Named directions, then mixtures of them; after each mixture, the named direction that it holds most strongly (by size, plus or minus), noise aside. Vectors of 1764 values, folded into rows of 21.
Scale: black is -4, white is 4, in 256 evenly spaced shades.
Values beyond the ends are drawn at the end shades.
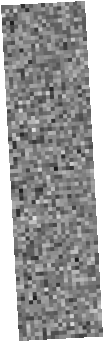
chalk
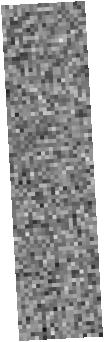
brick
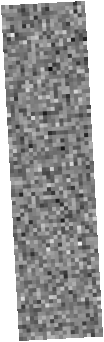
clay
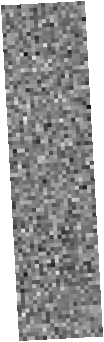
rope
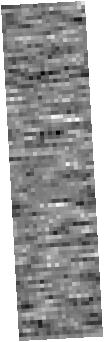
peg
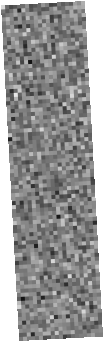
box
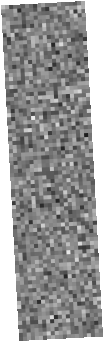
clay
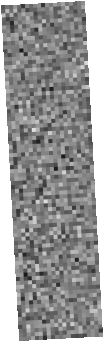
chalk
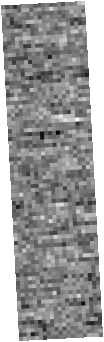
peg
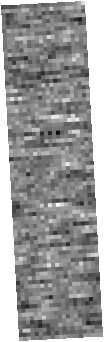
peg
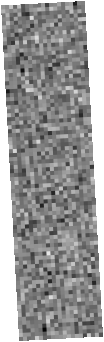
brick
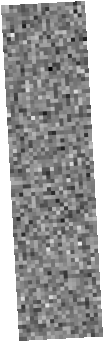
clay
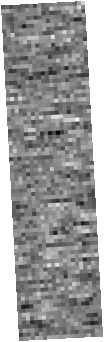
peg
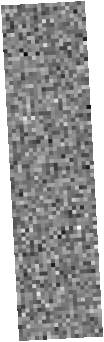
rope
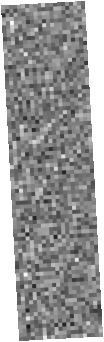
chalk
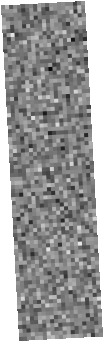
clay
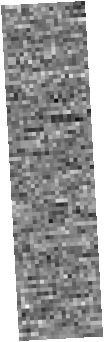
peg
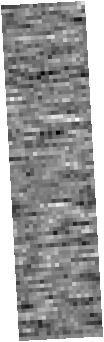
peg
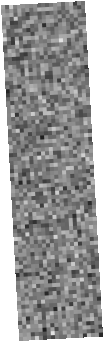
brick
